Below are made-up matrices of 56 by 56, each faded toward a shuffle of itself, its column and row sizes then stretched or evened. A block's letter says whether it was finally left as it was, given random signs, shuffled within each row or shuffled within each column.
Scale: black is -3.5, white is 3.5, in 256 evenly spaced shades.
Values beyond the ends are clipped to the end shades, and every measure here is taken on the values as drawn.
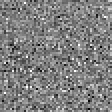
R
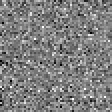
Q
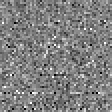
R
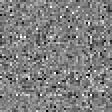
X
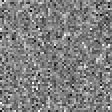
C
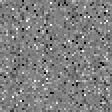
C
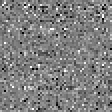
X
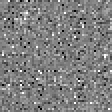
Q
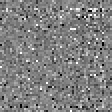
Q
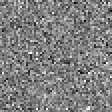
R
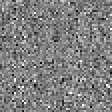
X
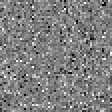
C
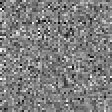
Q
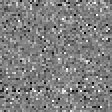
R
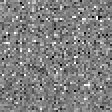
Q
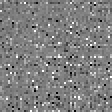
X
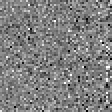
C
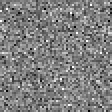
R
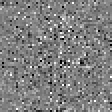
Q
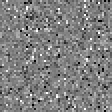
C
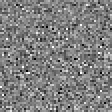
R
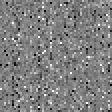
C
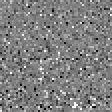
R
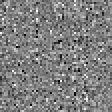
C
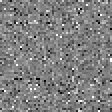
X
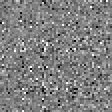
Q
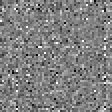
Q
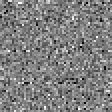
R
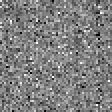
C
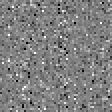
C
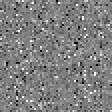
C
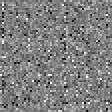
C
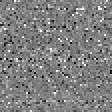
R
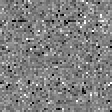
R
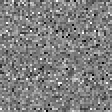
R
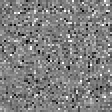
R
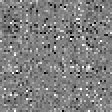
X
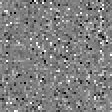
C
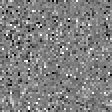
Q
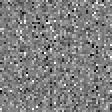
C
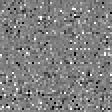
R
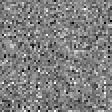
X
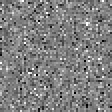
C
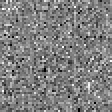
Q
